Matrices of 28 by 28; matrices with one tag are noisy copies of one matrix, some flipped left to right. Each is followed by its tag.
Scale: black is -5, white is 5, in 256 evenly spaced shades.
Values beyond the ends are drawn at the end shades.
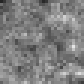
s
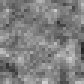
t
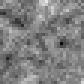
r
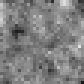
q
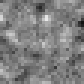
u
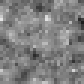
u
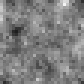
q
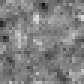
u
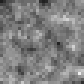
s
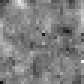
q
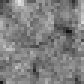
q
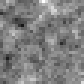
r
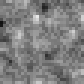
u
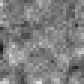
t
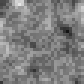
q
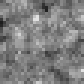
u
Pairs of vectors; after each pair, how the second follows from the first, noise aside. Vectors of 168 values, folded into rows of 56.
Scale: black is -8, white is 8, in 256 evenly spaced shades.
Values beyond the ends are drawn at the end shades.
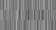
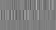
wrapped around, partly zeroed.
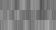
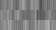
copied.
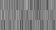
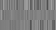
partly zeroed.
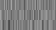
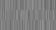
wrapped around, shrunk.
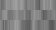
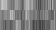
reversed, negated, scaled up.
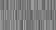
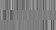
wrapped around, negated, partly zeroed.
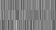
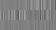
partly zeroed.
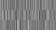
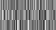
scaled up.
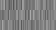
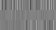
wrapped around, negated, partly zeroed.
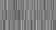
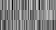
wrapped around, negated, scaled up.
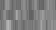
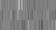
wrapped around, partly zeroed.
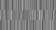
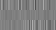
wrapped around, partly zeroed.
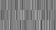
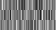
wrapped around, negated, scaled up.
